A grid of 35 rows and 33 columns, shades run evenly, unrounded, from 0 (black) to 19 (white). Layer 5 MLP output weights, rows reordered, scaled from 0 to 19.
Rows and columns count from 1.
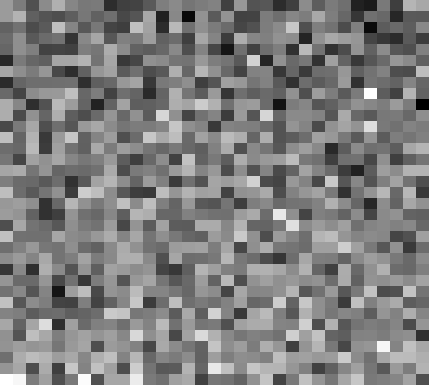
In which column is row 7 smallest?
6
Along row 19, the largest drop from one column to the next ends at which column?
4
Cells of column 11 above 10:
19
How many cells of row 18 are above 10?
18
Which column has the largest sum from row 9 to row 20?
1
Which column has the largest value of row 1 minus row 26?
5
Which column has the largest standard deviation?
29
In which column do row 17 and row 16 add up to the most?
9
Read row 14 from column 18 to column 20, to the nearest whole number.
13 6 10
